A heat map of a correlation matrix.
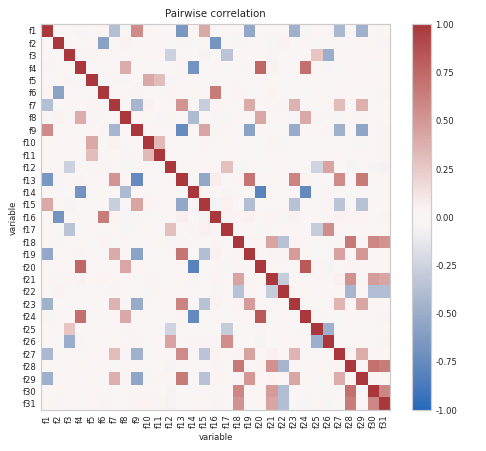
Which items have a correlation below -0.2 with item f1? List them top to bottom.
f7, f13, f19, f23, f27, f29
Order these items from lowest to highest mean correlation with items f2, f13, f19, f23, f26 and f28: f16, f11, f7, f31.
f16, f11, f31, f7
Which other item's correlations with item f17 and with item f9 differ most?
f13
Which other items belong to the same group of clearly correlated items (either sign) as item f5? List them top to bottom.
f10, f11
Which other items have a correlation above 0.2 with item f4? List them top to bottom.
f8, f20, f24
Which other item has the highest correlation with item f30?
f28
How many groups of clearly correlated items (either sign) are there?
6
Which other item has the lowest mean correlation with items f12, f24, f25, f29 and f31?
f14
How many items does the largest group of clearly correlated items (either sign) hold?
9
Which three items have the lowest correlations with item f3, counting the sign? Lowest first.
f26, f17, f12
